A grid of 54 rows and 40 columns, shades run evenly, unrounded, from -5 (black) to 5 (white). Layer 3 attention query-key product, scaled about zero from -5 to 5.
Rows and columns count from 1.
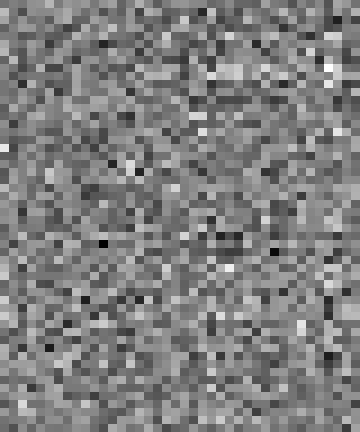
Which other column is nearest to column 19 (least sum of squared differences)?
26
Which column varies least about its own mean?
5
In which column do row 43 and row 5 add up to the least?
35
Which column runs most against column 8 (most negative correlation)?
22
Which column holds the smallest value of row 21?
13
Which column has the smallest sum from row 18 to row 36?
31
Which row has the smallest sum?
32
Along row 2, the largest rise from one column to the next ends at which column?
24
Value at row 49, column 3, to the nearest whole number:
2
